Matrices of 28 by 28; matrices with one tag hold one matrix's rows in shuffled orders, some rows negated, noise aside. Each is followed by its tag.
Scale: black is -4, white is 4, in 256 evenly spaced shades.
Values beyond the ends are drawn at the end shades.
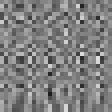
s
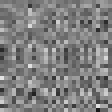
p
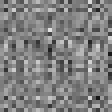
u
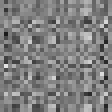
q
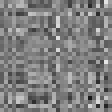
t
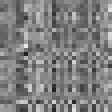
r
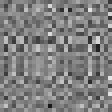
u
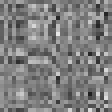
t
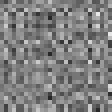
u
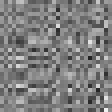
t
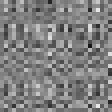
u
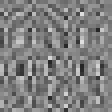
s
